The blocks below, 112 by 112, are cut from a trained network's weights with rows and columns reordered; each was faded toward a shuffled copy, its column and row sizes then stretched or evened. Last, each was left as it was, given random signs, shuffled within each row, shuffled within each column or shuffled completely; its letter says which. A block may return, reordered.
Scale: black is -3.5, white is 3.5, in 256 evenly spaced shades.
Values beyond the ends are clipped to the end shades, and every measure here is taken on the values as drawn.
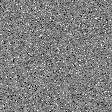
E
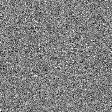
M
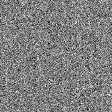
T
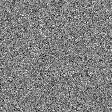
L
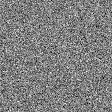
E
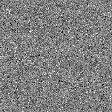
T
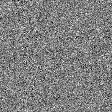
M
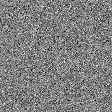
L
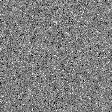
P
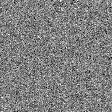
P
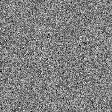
M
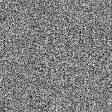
P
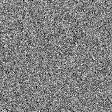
M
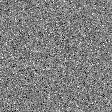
E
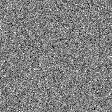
L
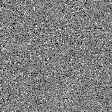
M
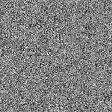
T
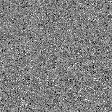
M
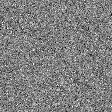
L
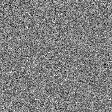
M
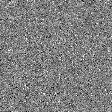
M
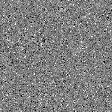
T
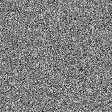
L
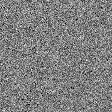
P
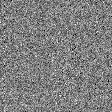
P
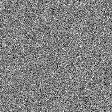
M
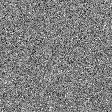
E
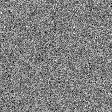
P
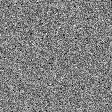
E
